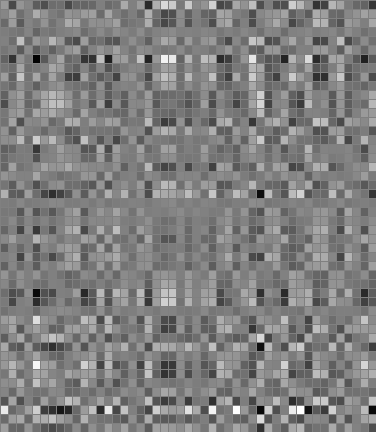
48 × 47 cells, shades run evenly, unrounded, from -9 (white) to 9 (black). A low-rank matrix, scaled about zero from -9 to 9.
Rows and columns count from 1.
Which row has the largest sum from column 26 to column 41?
7
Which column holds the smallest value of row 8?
32
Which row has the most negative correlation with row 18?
20
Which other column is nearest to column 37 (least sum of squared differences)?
27
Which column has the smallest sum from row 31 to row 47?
5
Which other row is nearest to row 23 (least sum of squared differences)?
35
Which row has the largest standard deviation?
46
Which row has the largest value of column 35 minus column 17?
9
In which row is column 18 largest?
41
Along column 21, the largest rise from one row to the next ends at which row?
2
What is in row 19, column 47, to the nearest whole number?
-4
